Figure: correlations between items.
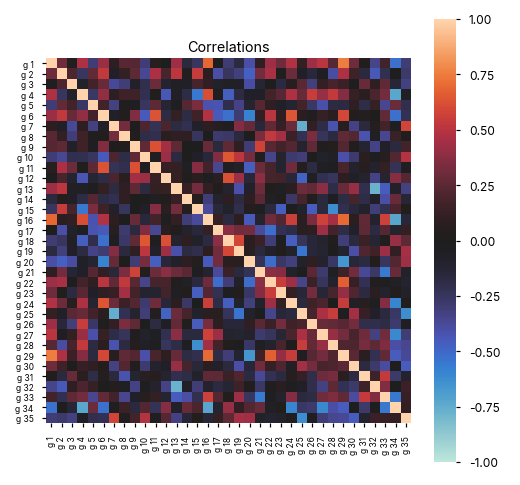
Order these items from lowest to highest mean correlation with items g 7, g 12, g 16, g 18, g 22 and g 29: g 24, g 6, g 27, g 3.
g 3, g 27, g 6, g 24
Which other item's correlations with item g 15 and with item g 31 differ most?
g 28
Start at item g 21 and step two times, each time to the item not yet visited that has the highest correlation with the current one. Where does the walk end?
g 11
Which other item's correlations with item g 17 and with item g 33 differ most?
g 6
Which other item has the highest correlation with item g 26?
g 4
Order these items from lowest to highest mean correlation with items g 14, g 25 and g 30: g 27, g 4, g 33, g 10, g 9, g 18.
g 33, g 10, g 18, g 9, g 4, g 27
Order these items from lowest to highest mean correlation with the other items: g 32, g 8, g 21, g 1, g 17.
g 32, g 17, g 8, g 21, g 1
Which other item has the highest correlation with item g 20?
g 35
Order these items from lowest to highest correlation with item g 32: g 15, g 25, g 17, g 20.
g 15, g 17, g 25, g 20
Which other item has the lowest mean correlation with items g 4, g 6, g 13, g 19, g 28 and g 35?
g 34
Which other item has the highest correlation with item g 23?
g 22
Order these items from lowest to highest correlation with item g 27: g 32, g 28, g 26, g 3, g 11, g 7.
g 32, g 7, g 11, g 3, g 26, g 28
